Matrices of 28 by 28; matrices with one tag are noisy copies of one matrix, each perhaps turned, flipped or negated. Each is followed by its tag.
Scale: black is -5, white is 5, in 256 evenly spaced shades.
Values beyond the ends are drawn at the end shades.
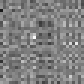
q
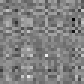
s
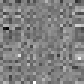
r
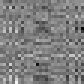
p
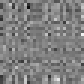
r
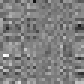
r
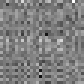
q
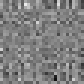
r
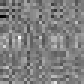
p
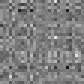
s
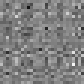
s
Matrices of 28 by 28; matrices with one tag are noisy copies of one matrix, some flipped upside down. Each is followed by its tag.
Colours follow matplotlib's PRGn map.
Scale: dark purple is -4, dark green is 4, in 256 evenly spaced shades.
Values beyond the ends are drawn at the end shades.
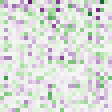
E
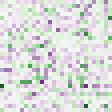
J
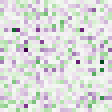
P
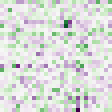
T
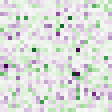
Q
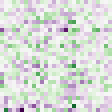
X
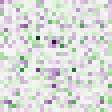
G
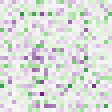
J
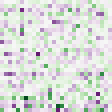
E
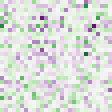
J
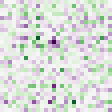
G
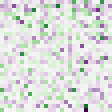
E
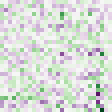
E
